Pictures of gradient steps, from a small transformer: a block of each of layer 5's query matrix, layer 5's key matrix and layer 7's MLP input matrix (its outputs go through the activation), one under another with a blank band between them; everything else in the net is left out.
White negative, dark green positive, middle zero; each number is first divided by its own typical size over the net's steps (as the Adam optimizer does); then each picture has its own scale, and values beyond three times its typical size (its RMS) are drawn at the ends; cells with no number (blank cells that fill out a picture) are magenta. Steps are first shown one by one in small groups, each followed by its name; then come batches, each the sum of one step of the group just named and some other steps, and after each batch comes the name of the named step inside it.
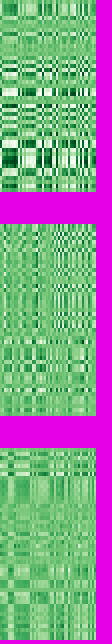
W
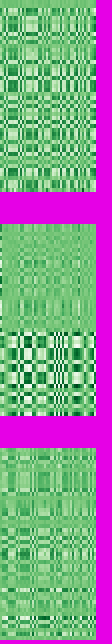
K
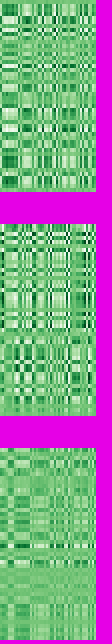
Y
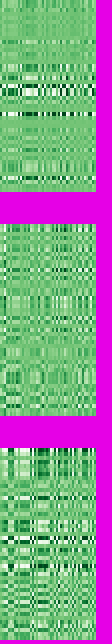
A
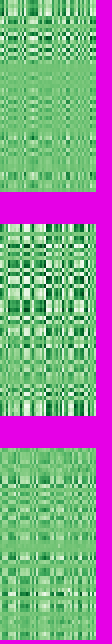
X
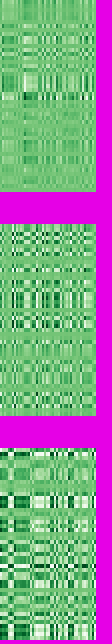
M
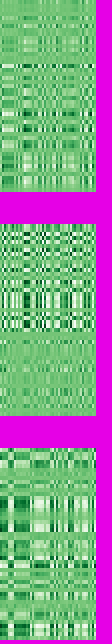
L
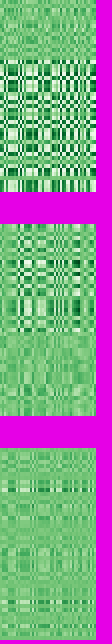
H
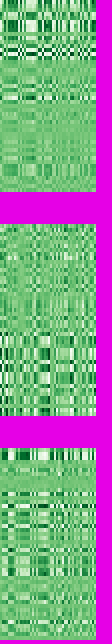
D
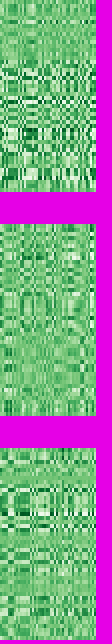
H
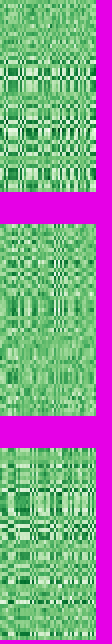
H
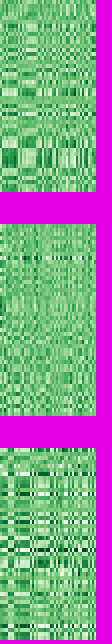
W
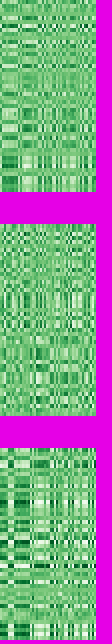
L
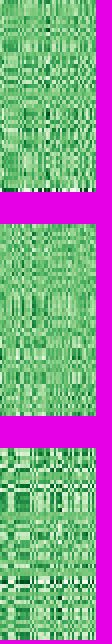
A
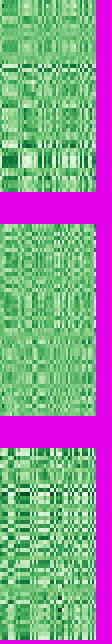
W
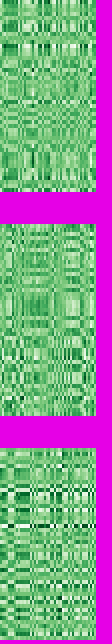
K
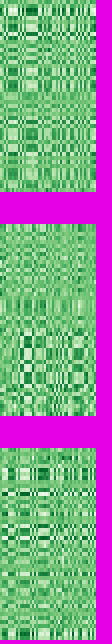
K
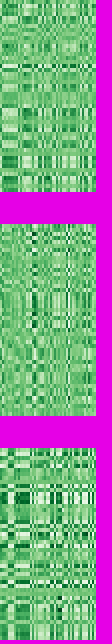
Y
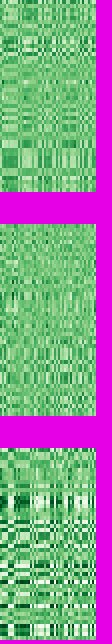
M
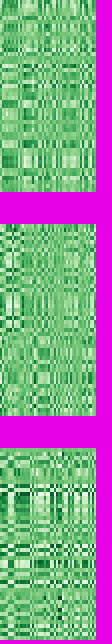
D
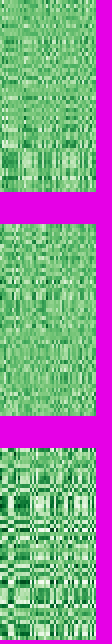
M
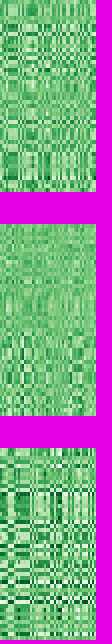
K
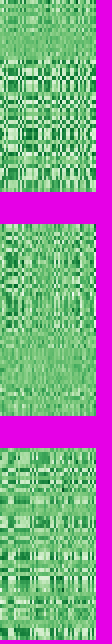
H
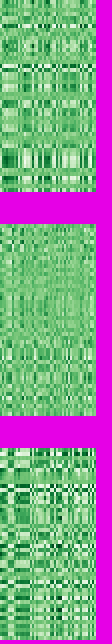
Y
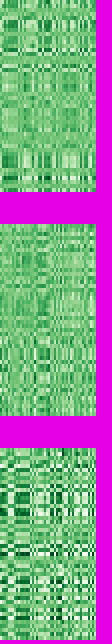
D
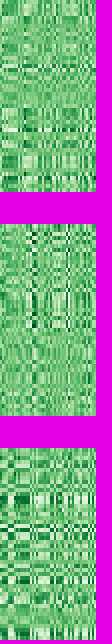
Y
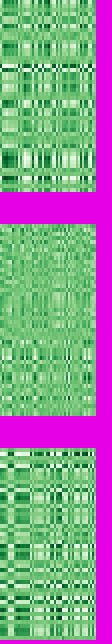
Y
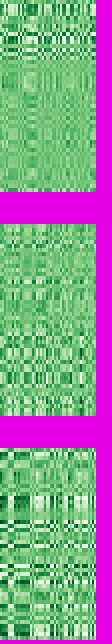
M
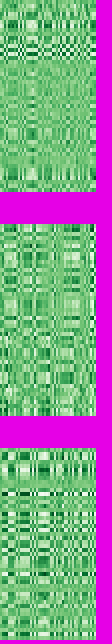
D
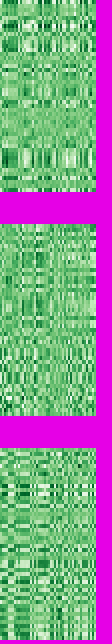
W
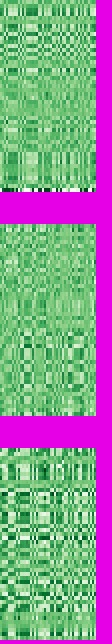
K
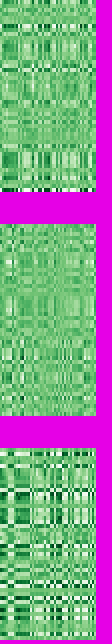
K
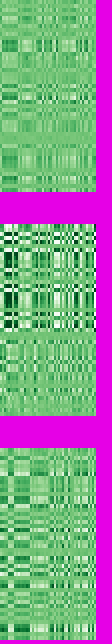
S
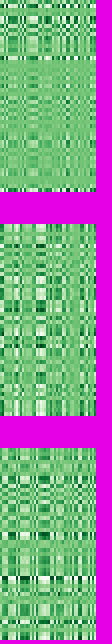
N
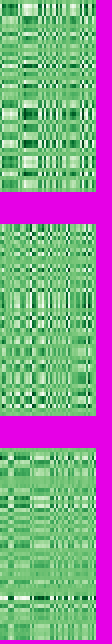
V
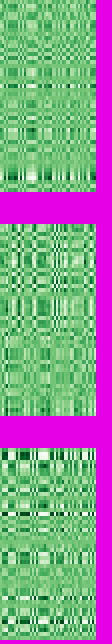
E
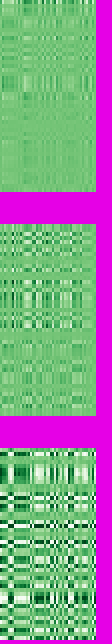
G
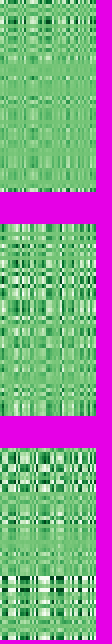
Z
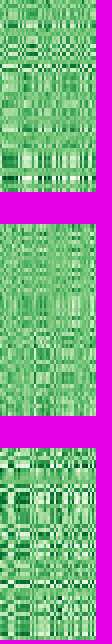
E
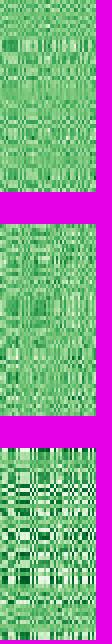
N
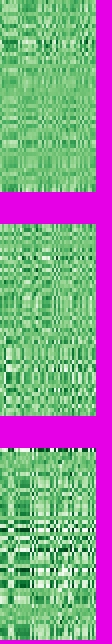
G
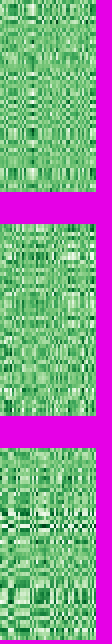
G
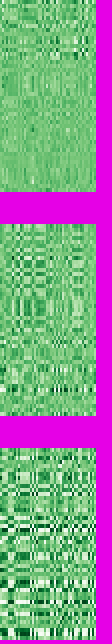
G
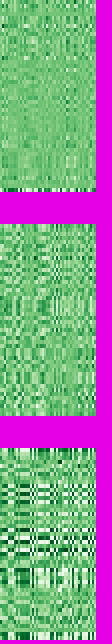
N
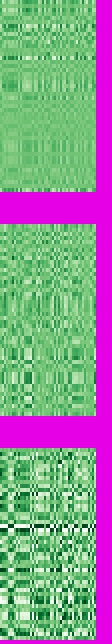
G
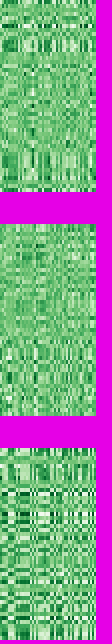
N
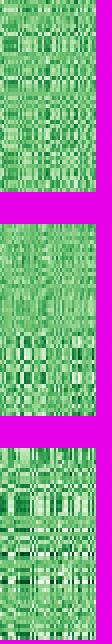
Z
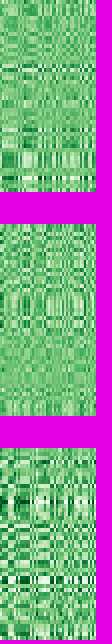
Z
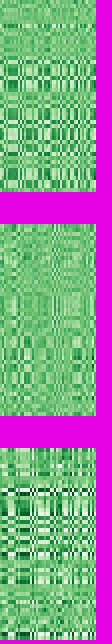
E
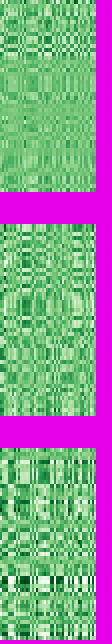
Z
